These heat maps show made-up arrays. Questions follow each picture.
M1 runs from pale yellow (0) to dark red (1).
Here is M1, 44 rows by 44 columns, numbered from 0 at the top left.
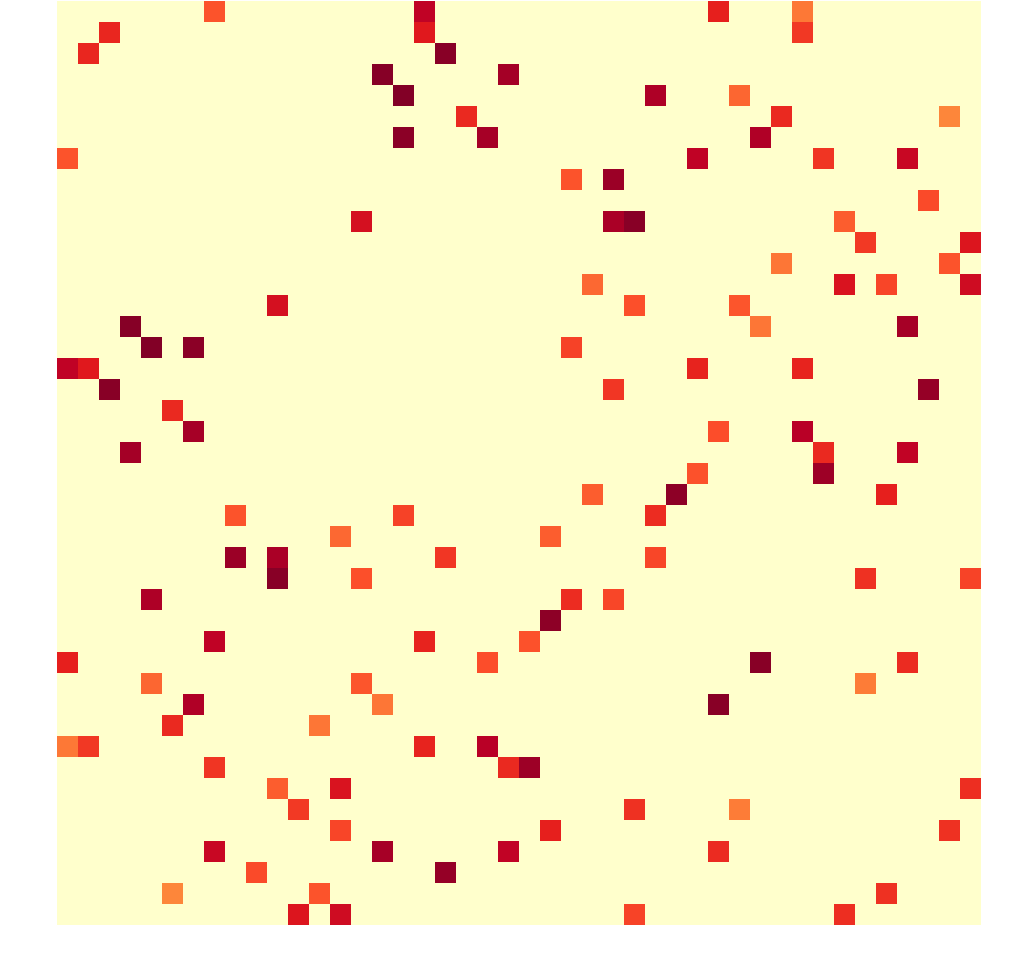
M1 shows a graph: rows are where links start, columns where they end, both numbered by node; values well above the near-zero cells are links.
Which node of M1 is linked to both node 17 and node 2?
node 1
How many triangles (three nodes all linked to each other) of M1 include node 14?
1
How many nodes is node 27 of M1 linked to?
4
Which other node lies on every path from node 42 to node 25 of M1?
node 39
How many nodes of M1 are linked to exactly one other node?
3
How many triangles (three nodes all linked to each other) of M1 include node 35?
2
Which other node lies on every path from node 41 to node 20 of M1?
node 18
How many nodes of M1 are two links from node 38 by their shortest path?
4
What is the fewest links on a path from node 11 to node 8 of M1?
5
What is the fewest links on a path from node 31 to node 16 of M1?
3
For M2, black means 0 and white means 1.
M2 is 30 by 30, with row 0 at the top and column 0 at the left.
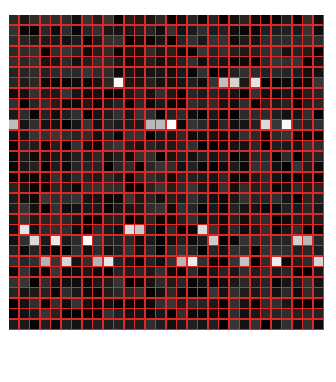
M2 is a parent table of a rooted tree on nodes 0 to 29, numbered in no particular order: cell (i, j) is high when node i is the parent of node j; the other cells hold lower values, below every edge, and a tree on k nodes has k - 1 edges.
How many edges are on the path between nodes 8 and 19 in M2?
4
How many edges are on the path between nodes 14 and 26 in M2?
2
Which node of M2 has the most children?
23
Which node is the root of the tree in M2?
6
